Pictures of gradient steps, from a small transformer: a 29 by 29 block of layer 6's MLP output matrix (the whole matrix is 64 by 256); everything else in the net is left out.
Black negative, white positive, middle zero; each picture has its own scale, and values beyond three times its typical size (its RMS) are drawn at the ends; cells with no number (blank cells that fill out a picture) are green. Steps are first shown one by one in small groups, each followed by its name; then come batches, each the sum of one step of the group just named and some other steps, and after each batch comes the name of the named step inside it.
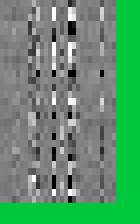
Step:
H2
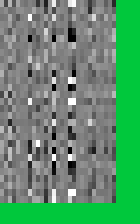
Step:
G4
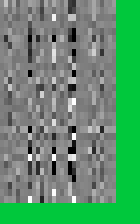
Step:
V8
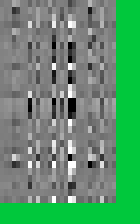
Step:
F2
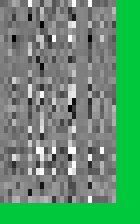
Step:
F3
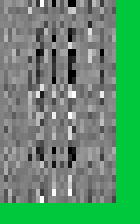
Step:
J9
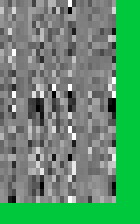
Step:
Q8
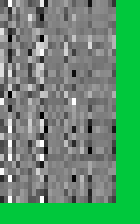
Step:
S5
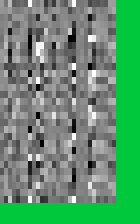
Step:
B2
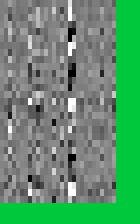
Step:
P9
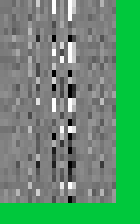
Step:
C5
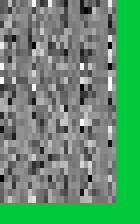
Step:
B2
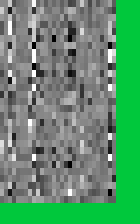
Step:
J9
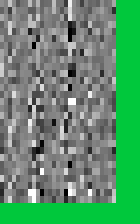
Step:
P9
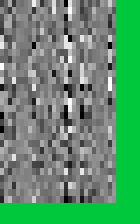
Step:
C5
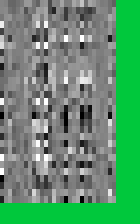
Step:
F3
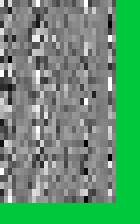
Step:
S5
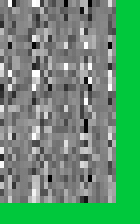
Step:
B2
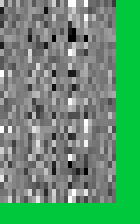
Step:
G4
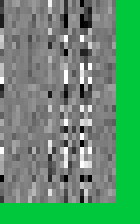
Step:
V8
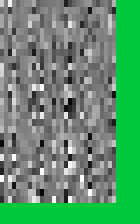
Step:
F2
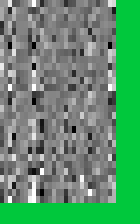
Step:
V8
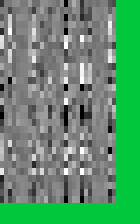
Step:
F3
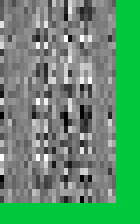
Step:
C5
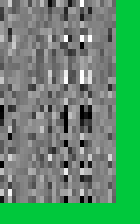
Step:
J9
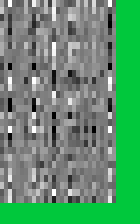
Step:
H2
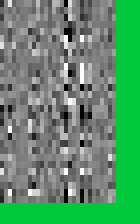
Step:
P9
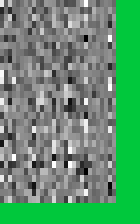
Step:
F2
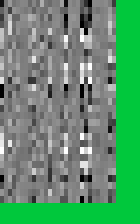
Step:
S5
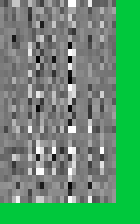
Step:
F3
